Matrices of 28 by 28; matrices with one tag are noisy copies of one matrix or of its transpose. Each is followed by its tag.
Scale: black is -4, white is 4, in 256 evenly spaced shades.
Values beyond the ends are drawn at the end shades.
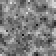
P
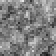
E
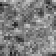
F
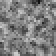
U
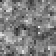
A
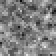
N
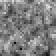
E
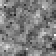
E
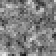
P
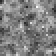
A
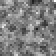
U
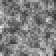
F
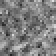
N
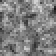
A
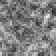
N
